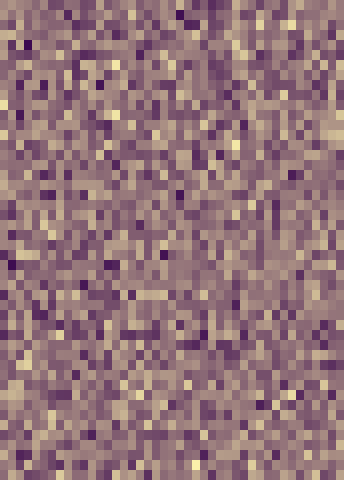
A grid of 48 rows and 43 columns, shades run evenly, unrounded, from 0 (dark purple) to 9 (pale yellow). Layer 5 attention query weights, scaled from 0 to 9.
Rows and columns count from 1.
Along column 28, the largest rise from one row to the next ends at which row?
17
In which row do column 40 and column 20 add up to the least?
34
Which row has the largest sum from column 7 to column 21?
15
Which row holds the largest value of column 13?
16
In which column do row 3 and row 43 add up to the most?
33
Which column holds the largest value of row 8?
9
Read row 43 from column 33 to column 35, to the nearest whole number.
7 4 3
